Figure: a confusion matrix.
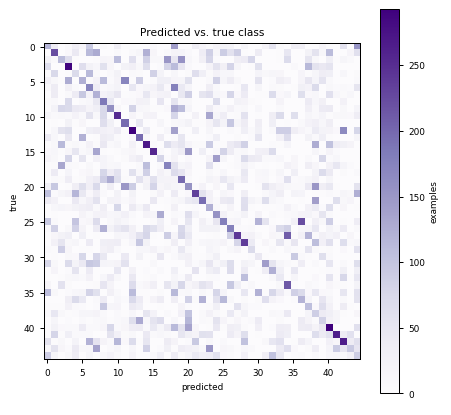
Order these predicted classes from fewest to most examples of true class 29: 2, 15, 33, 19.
33, 15, 19, 2
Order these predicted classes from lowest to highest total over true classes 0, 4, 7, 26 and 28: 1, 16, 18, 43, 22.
43, 16, 22, 18, 1
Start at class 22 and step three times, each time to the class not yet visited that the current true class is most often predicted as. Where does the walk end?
11
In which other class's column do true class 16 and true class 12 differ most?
42
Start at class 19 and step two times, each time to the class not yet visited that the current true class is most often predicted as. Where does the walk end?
18
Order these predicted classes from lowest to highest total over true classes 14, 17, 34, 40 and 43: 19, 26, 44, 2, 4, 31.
31, 4, 44, 26, 19, 2
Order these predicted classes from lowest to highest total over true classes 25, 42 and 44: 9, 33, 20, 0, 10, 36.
9, 20, 33, 10, 0, 36
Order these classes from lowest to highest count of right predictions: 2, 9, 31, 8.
2, 31, 9, 8
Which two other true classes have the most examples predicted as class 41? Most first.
43, 22
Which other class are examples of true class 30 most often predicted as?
35
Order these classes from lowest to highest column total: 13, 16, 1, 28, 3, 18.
16, 13, 1, 3, 28, 18
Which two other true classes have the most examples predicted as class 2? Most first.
17, 14
